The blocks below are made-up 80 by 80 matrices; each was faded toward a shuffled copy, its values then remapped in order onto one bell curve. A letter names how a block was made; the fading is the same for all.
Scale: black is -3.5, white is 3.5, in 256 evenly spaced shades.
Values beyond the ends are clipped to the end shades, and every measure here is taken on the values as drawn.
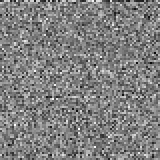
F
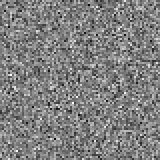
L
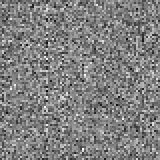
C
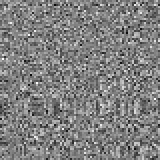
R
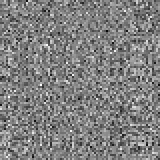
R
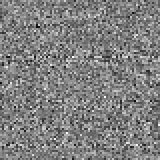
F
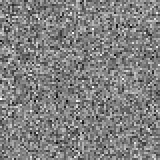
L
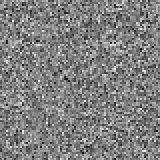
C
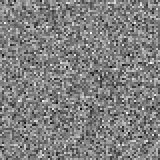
L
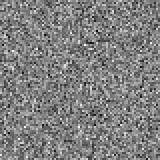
L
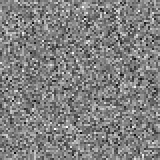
L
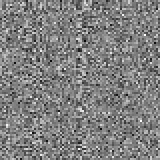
R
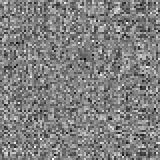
R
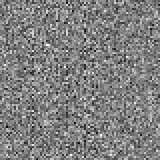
C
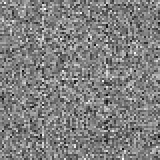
C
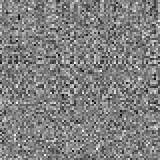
R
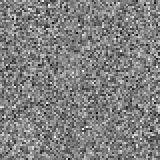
L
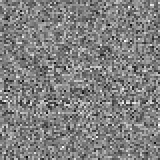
F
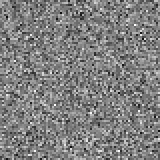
F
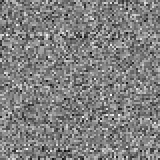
F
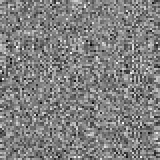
R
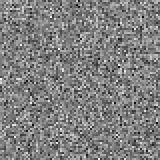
L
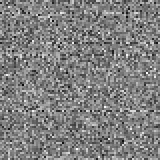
F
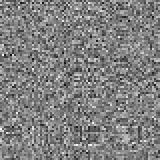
R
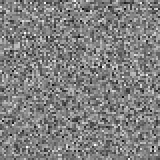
F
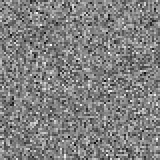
L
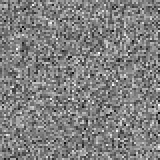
C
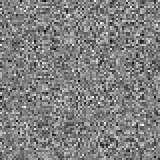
R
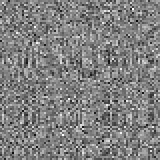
R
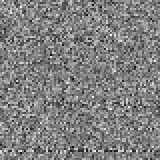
F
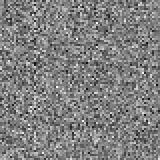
C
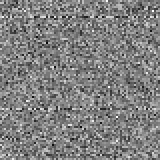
F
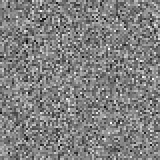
C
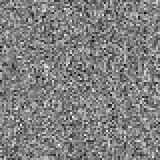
C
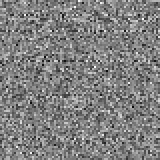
F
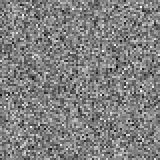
L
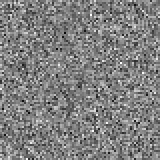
L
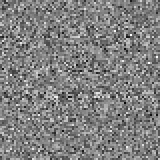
F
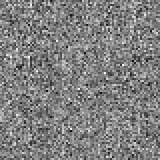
C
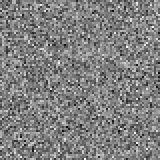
L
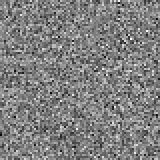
L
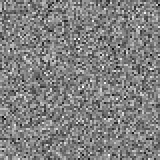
L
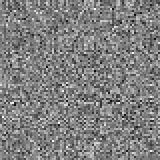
R
